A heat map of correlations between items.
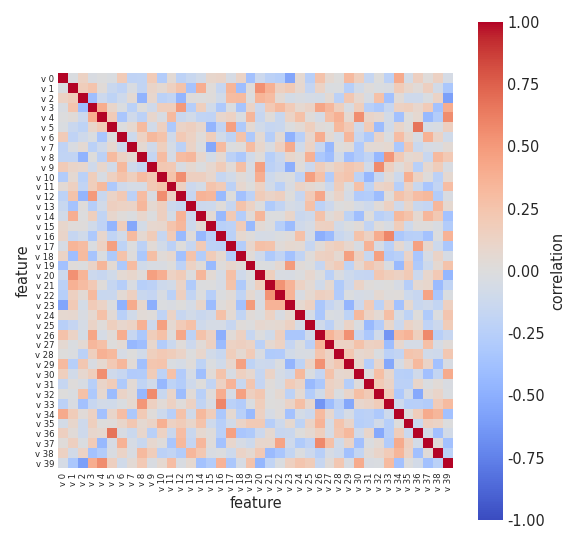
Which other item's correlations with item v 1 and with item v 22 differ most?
v 20
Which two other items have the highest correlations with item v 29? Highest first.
v 26, v 18
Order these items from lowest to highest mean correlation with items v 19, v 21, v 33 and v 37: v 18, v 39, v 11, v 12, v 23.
v 18, v 11, v 39, v 12, v 23
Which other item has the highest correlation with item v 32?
v 9
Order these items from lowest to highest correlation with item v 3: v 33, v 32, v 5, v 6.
v 32, v 33, v 6, v 5
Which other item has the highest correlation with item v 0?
v 34
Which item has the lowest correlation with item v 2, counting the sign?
v 39
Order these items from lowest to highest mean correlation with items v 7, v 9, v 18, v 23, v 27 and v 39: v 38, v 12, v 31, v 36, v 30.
v 36, v 12, v 38, v 31, v 30
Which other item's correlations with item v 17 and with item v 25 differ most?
v 31
